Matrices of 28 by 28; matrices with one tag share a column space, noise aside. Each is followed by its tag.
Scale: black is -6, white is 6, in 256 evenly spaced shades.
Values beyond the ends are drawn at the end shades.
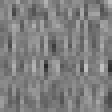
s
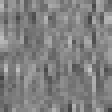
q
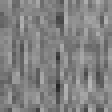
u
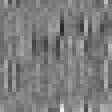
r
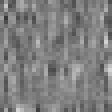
q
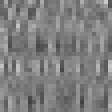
s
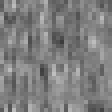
q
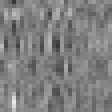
s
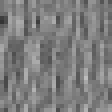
u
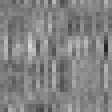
r
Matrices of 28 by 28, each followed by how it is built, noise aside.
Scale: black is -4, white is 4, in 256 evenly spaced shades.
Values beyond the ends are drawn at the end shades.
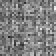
blocks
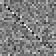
diagonal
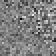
upper triangular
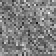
Toeplitz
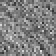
Toeplitz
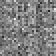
blocks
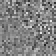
upper triangular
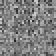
blocks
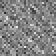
Toeplitz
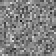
noise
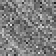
Toeplitz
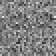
repeating columns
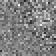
upper triangular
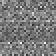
repeating columns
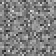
repeating columns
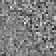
upper triangular
